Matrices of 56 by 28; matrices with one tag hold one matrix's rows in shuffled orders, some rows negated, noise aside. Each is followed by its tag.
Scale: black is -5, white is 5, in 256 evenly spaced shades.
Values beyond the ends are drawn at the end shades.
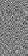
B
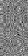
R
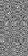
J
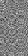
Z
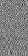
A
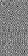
A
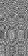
Z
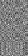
B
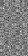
J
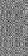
B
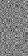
B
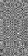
R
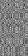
B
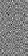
B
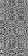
Z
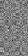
J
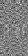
J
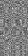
J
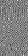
A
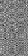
Z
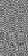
Z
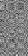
Z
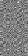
R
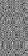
B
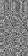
J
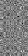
R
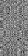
R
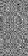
R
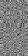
R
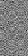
Z
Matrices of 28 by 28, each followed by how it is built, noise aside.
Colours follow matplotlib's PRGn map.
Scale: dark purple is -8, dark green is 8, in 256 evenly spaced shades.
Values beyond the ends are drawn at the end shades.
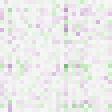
low rank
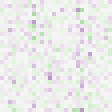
uneven columns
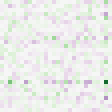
low rank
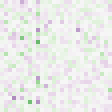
uneven columns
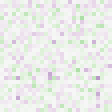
repeating columns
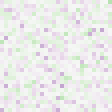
repeating columns
